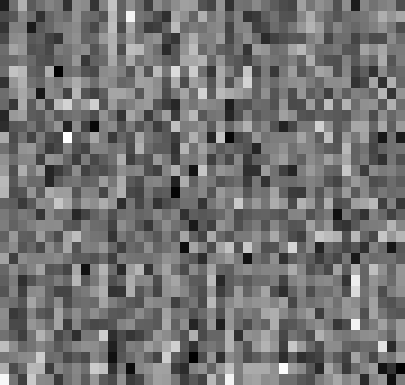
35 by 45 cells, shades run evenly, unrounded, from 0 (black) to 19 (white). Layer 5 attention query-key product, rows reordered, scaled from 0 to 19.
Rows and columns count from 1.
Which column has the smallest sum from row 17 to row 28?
23
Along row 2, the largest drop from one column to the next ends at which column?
16
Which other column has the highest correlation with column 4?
26
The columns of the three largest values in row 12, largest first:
36, 20, 28
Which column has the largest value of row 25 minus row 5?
19
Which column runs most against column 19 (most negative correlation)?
13
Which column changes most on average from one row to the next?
43
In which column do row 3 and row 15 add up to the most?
35
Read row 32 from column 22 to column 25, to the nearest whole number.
4 8 9 8
